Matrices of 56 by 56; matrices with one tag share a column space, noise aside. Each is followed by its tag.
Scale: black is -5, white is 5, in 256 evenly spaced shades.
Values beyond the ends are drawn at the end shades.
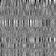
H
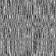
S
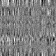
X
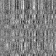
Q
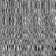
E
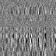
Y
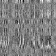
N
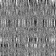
H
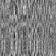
S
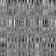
H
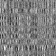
E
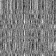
Q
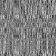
S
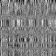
H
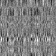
X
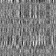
N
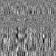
Y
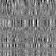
H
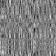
S
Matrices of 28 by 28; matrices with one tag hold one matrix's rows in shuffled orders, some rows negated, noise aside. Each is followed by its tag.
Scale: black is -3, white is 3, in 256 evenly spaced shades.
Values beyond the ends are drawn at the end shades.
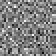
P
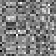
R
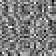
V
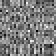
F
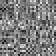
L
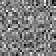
P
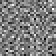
V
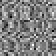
V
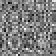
P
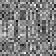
L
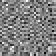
V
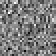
P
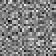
P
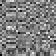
R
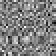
P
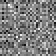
L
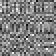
F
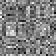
R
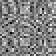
V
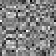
R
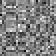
R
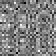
L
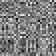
L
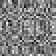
P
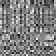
F
